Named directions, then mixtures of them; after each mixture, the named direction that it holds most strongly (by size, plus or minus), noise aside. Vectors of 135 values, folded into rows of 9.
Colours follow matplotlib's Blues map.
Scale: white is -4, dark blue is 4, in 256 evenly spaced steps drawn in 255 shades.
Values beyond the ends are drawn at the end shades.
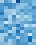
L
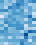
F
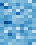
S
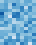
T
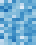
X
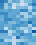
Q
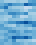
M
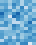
T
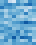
M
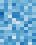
T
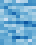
M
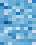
S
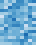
F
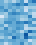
F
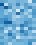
S
